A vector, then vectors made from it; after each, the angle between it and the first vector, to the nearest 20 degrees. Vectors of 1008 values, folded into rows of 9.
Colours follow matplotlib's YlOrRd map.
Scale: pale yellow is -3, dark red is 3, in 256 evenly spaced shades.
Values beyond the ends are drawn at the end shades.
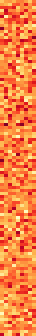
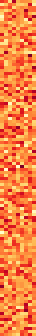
100 degrees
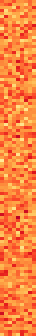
160 degrees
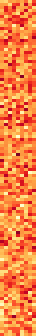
40 degrees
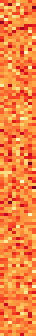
120 degrees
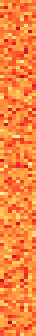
60 degrees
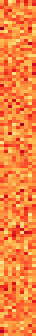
80 degrees
